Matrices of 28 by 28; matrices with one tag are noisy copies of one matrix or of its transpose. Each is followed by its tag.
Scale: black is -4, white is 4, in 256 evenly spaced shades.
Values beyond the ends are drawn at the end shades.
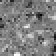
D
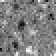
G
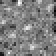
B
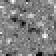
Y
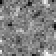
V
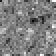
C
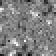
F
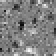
G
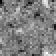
V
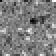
C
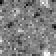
V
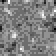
F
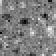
G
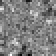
F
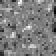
B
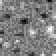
G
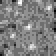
B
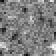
V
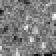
D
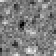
G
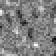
Y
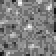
B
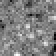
D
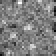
B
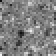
C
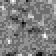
Y
